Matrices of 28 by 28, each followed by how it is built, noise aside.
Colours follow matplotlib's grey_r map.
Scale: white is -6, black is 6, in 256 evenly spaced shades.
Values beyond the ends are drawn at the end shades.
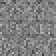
repeating columns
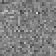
uneven rows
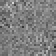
block diagonal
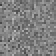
repeating rows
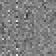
uneven columns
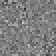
block diagonal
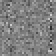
uneven columns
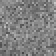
smooth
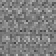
repeating columns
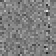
uneven columns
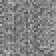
repeating rows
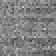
blocks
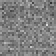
blocks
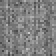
blocks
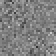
block diagonal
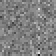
uneven columns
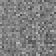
blocks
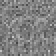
repeating columns
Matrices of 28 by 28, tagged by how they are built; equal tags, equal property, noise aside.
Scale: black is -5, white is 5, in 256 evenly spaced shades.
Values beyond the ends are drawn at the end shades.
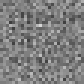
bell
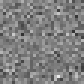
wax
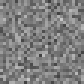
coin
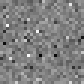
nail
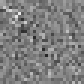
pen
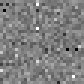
nail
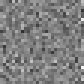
wax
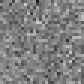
coin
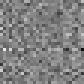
wax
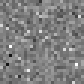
nail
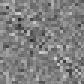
pen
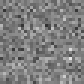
wax
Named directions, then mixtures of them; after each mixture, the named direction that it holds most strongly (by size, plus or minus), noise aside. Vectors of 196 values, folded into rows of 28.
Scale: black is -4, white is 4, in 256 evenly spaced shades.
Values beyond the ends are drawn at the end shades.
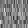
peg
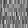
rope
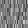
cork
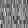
peg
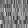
peg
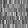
rope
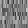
rope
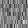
cork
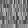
peg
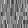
cork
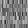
rope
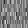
rope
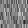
peg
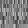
peg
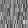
cork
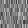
cork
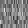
peg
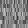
peg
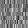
cork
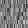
cork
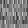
rope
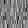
cork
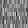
rope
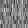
peg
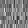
peg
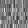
peg
